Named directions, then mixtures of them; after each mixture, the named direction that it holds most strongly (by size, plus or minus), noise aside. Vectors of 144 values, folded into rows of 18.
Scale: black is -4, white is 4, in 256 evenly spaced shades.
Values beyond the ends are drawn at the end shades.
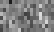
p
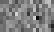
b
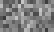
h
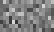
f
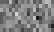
b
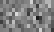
b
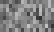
b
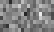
p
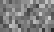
f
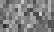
h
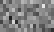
f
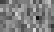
b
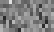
p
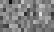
p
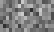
h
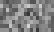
h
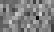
b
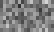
h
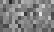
f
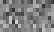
f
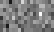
p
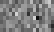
b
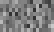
b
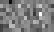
p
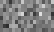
f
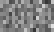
b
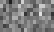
h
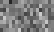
p
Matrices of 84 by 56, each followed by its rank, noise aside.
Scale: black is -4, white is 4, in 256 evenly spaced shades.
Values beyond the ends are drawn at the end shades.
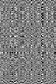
four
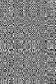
four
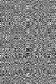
six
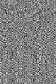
eight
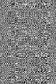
six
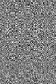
eight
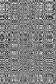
three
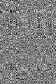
eight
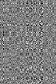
four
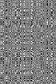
three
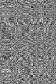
six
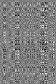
four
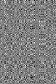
four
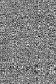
eight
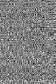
eight
